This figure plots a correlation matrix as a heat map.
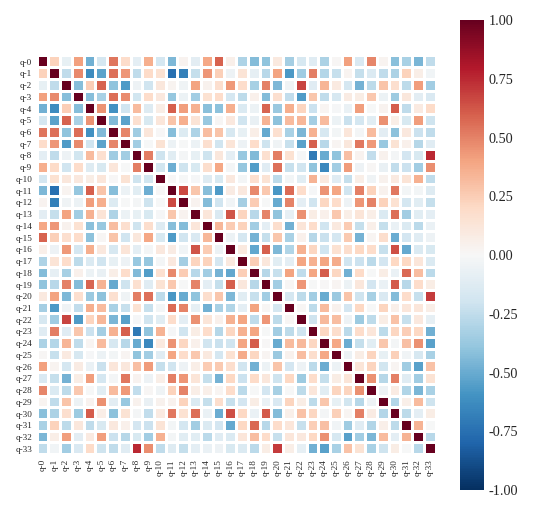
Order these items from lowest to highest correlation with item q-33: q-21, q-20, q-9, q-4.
q-21, q-4, q-9, q-20
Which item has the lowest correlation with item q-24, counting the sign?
q-9
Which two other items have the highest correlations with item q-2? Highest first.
q-22, q-5
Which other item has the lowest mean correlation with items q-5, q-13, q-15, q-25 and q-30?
q-20
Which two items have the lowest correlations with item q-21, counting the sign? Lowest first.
q-1, q-14
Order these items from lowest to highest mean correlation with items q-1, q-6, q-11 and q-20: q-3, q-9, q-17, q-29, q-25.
q-29, q-25, q-17, q-9, q-3
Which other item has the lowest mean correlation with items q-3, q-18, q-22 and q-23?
q-8
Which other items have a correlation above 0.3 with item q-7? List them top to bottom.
q-1, q-3, q-6, q-23, q-27, q-28
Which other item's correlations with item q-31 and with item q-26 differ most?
q-18
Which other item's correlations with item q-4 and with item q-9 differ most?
q-11
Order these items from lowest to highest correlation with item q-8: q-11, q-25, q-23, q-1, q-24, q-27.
q-23, q-24, q-25, q-1, q-11, q-27
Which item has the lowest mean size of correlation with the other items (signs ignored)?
q-10
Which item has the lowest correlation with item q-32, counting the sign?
q-26
